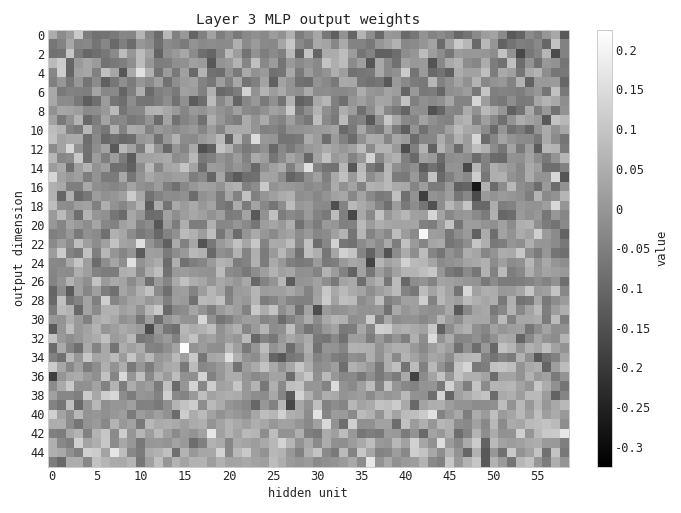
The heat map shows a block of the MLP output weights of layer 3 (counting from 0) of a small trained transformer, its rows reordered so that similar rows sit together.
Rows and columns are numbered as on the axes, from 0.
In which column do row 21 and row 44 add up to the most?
42
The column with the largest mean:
15
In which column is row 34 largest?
20
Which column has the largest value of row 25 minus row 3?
43
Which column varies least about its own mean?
24
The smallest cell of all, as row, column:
16, 48
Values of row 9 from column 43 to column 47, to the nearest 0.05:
0 -0.05 -0.05 0.05 0.05
